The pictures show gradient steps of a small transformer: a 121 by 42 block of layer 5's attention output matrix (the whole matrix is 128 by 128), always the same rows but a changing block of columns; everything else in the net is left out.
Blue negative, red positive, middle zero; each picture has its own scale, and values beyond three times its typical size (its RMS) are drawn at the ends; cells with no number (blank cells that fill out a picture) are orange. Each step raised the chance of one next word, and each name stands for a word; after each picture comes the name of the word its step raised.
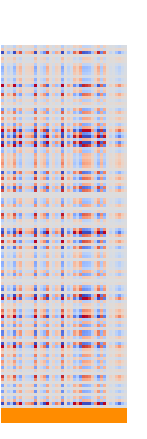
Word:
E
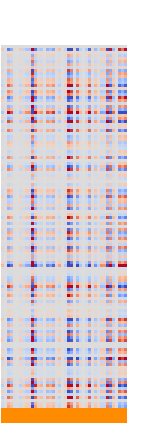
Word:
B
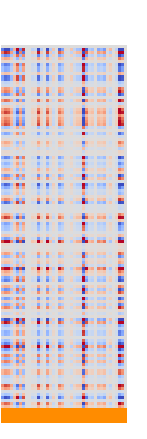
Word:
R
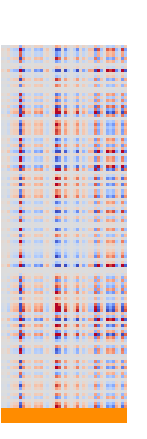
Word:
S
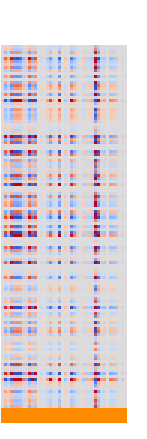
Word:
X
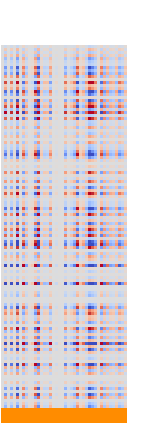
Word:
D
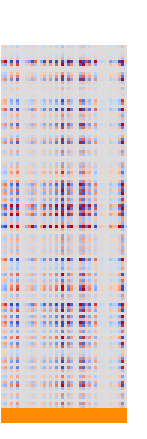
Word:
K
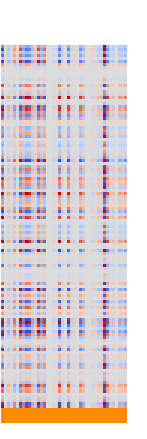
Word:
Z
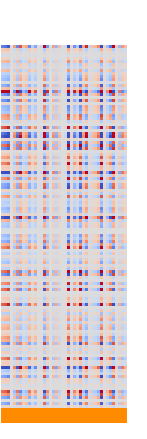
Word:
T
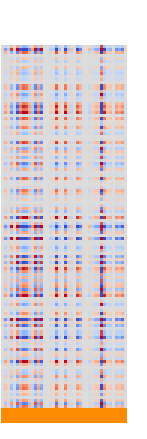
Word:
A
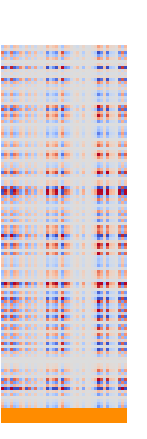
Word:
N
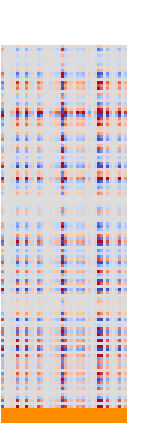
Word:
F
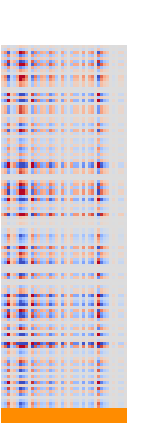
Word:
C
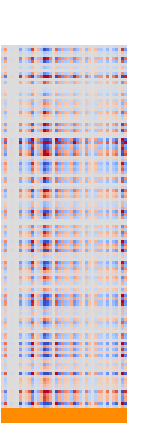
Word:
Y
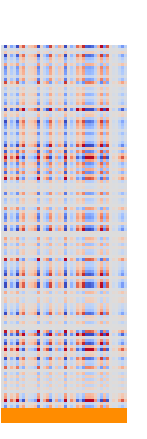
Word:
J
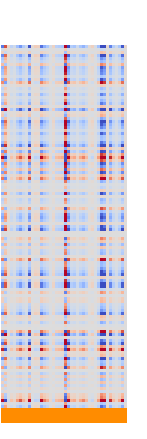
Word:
J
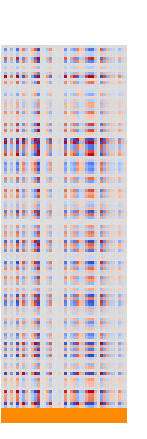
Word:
Y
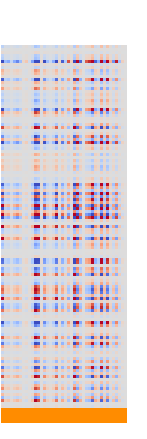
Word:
K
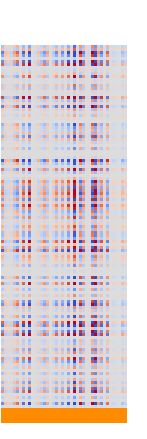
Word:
Z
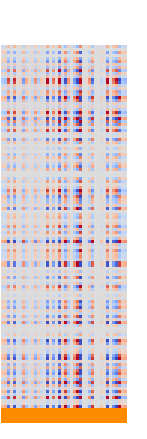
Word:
B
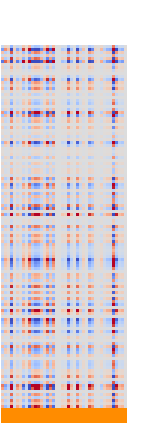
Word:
K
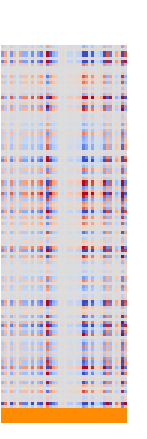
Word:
Z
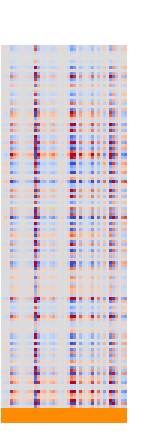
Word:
Y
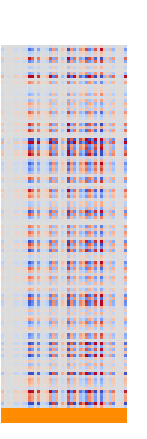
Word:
Y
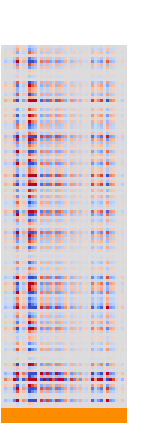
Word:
X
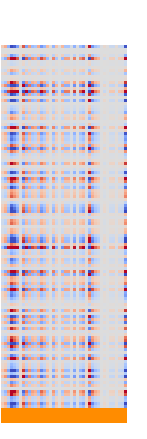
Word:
T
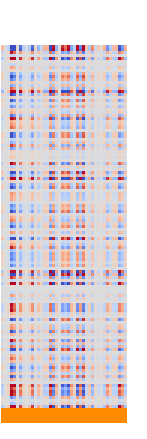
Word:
T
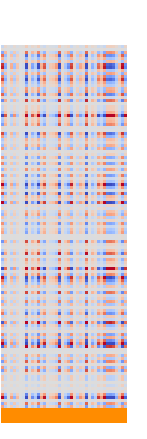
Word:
R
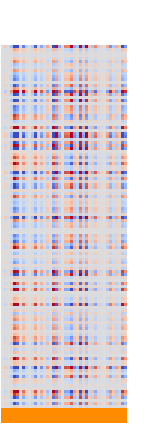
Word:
T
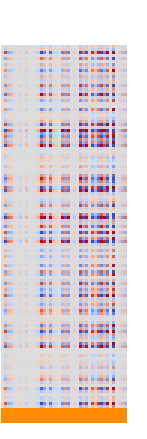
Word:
E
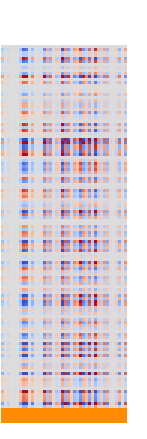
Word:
Y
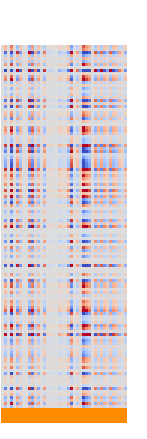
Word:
S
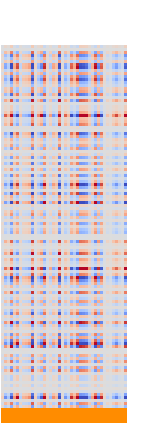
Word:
R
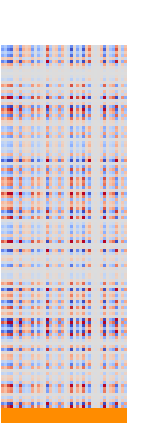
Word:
Z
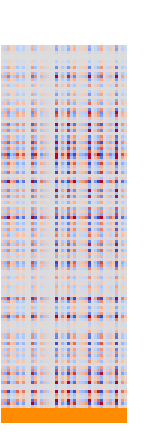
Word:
Y
